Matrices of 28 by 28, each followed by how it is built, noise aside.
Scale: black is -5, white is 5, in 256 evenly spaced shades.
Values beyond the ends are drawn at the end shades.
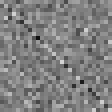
diagonal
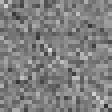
diagonal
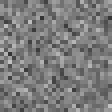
Toeplitz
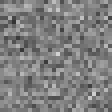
blocks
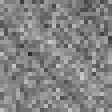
Toeplitz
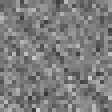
Toeplitz
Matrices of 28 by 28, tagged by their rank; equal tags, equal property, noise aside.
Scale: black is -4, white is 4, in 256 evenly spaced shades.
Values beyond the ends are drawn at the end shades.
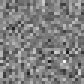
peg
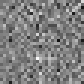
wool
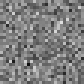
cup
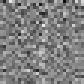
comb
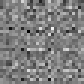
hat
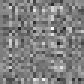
hat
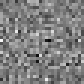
hat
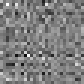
hat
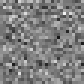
peg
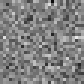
cup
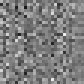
hat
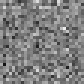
peg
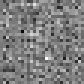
peg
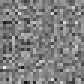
wool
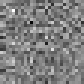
hat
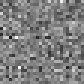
wool
